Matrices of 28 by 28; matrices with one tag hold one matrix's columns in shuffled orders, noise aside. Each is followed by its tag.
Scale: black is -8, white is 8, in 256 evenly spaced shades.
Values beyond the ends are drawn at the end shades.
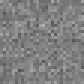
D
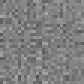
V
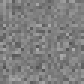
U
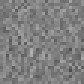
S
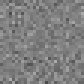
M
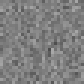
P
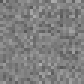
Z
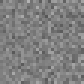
Z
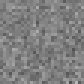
P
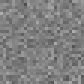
V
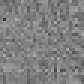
D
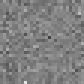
D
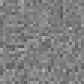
U
